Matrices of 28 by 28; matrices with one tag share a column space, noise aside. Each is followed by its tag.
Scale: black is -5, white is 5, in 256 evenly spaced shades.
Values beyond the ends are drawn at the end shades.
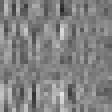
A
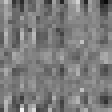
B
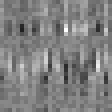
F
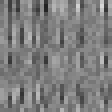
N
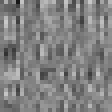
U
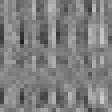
N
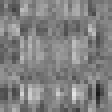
A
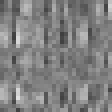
N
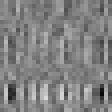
A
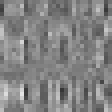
A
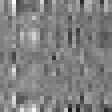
B
